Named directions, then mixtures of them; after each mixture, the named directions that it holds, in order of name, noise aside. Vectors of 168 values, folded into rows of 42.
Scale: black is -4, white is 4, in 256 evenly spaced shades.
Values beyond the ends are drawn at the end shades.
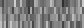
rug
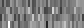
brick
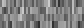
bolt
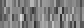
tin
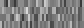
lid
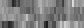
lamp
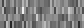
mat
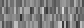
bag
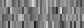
brick, tin.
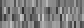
tin.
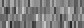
mat, tin.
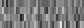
bag, tin.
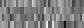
bolt, brick, lamp.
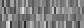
brick, mat.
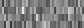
mat.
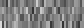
bag, lid, rug.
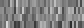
bag, mat, tin.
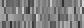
lamp, mat, rug.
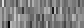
brick, mat.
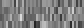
bolt, mat, tin.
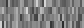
bag, lid, rug.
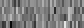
lamp, mat, tin.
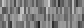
bolt.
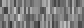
bolt.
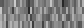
rug.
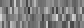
brick, rug.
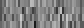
tin.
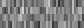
bolt.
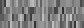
tin.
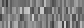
bag, brick, lid.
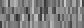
lid.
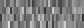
bolt, brick.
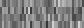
bolt, rug.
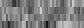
lamp.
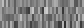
bag, brick.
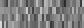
lid, rug.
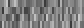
bag, lid.
